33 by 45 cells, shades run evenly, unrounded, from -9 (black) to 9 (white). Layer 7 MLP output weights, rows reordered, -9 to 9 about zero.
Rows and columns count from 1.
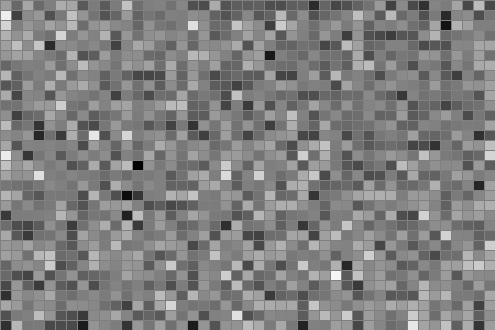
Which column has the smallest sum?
8
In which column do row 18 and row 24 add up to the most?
21
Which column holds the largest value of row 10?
22
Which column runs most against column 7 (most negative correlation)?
41
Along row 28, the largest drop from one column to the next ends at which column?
32
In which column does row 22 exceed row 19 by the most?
44
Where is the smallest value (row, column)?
17, 13
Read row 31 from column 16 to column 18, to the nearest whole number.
6 0 -1
